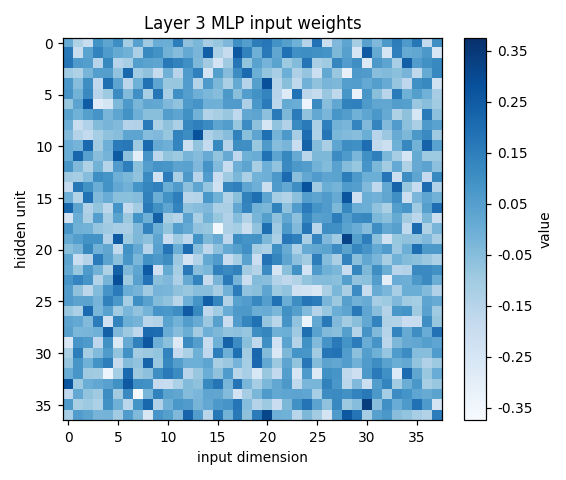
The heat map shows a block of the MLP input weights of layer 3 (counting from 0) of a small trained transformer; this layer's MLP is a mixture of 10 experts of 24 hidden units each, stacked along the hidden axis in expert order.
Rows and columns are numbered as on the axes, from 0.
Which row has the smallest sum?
24
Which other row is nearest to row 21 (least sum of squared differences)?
12
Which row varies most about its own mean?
32
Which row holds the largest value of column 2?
6
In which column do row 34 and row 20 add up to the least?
7
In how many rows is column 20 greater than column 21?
28
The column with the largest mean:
8
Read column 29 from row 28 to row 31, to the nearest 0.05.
-0.15 0.15 -0.05 0
